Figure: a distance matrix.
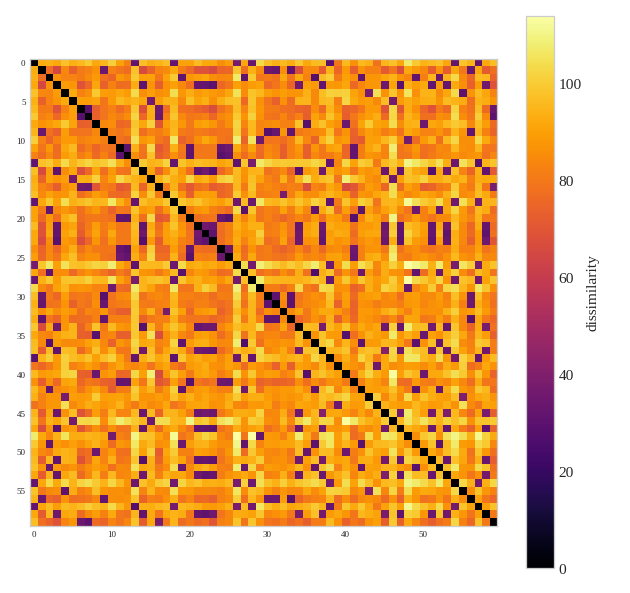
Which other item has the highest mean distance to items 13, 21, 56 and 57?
48
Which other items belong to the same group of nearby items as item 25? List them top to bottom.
11, 12, 20, 24, 41
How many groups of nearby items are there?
12
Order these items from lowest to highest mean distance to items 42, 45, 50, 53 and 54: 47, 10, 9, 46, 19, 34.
47, 34, 19, 9, 10, 46
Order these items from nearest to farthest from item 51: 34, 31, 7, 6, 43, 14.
14, 34, 6, 7, 31, 43
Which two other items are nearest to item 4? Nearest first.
55, 43
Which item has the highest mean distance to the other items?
46
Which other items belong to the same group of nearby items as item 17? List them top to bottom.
32
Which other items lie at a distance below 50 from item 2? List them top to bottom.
19, 27, 36, 42, 49, 52
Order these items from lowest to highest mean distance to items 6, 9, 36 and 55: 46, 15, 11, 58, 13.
11, 58, 15, 46, 13
